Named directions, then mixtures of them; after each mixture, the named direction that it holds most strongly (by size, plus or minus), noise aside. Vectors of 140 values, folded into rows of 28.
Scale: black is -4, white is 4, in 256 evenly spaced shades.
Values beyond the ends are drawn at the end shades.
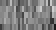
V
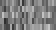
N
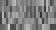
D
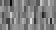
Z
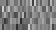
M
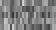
N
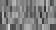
D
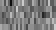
V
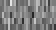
Z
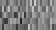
M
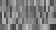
D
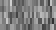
D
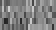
M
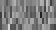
D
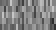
V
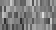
M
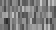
N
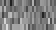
M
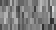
V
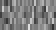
Z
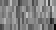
V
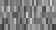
M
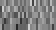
M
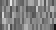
D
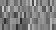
M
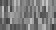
D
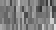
V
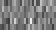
Z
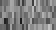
N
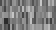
N
